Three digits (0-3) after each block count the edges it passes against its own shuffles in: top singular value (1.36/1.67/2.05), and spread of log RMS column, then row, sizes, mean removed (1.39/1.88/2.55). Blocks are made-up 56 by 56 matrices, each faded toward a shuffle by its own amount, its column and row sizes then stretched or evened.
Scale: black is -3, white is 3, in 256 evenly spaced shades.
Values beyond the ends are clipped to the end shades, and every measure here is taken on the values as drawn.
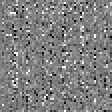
0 3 1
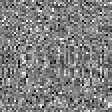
3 0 0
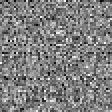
3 0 2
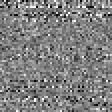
2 0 3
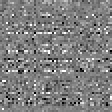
3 1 3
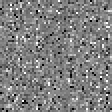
0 1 0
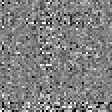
1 2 3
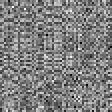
3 0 0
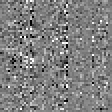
2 3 1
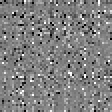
2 2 2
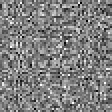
3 1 0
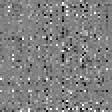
1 3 2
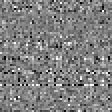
2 1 3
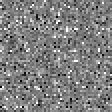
0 1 1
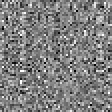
3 2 1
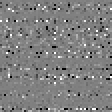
0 0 3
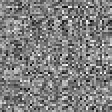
3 1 2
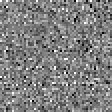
0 1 2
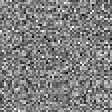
3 0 0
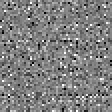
2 2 1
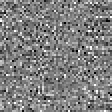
2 1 0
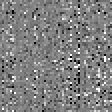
0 3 0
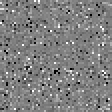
0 1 1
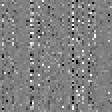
3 3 0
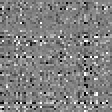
3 2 3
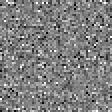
0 1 1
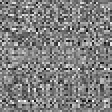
3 0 3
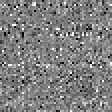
2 0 2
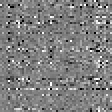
2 2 3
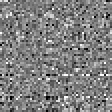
2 2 2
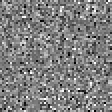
1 1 1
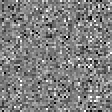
2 2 1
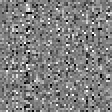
2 3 0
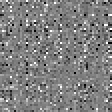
2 3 2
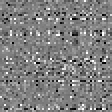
3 1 3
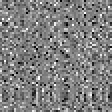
3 1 0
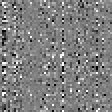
3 3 1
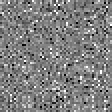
3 1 0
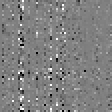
2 3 1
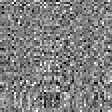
3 2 1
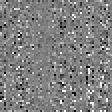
0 3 1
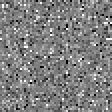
0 1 0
